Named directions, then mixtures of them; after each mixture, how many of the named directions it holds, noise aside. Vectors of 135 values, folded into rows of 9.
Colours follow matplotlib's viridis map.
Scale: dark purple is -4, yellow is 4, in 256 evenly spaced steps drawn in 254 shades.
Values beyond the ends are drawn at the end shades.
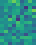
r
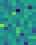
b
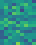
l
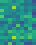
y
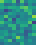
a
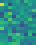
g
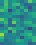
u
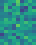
three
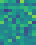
one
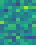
four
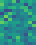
four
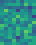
two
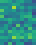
one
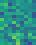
four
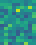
three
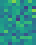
one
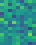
two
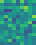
one
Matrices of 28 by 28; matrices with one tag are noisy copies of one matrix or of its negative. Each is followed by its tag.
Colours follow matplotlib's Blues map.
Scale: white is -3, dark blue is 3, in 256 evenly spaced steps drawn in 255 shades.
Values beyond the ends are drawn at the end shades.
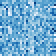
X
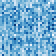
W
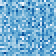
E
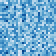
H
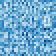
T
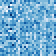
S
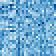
S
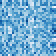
X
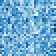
X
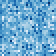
W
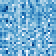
H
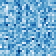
H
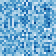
T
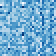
E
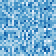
T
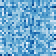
X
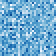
S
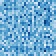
T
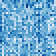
W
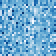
X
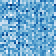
S
